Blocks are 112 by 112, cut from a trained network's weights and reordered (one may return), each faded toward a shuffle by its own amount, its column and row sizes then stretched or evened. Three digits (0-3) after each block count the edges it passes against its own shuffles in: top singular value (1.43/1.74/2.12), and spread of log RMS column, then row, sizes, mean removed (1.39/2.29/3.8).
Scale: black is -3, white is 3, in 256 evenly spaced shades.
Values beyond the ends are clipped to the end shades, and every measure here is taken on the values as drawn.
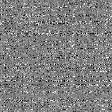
0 0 3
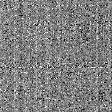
1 0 2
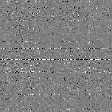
3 1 2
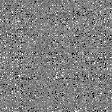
0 2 2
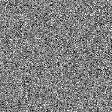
1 1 1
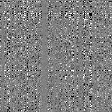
2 3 2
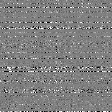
2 1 3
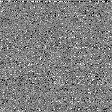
1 0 2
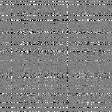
3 2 3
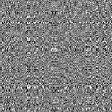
3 2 2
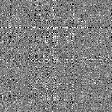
2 2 2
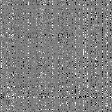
1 3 2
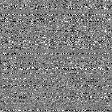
0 1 3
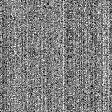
3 1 0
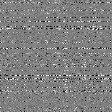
1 1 3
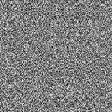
3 1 0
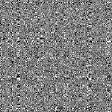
2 2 2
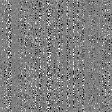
0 3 1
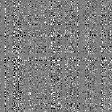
2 3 2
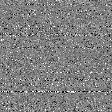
1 0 2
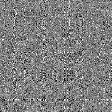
2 2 1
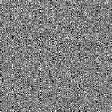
3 2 1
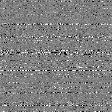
2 0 3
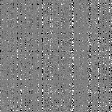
1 3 2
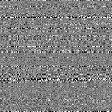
3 0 3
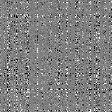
1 3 2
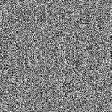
2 1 0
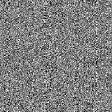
2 2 0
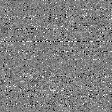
1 1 2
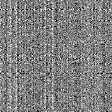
3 1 2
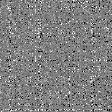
0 2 2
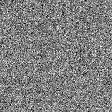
1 0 0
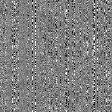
2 3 0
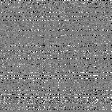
0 1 3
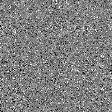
0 1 1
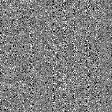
1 2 0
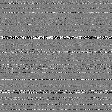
2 0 3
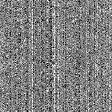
3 2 0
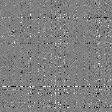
3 2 2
